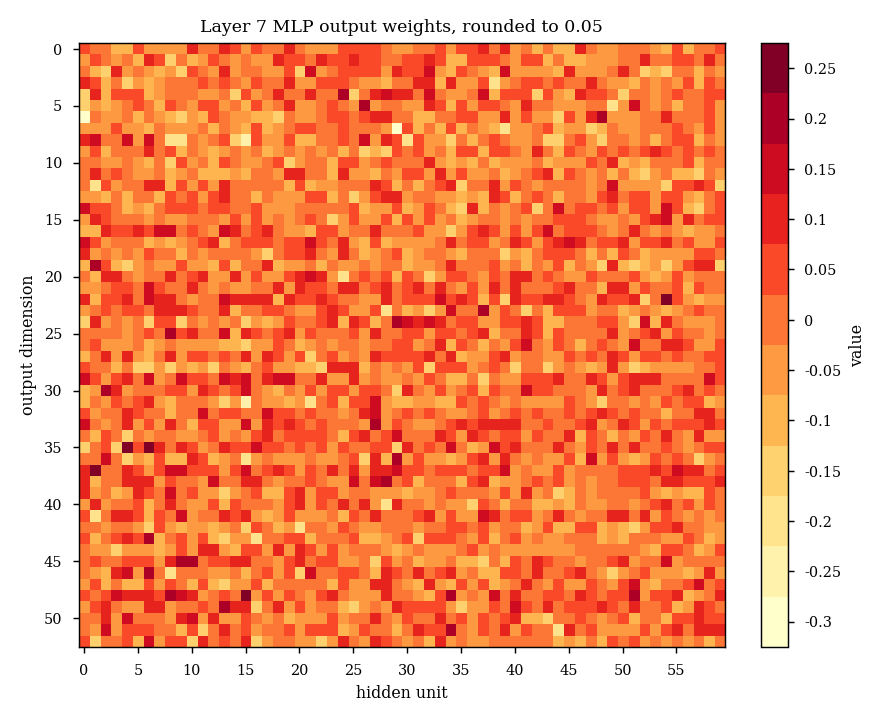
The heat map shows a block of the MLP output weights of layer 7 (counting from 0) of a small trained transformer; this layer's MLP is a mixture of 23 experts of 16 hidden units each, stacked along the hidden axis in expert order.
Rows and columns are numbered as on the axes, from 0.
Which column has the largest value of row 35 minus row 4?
6
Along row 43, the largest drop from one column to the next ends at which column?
7
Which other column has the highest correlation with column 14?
43
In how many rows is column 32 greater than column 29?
23
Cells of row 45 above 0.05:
9
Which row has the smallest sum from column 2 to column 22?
28
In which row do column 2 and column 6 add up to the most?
35
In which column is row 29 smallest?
37
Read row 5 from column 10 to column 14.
-0.05 0.05 0.05 -0.05 0
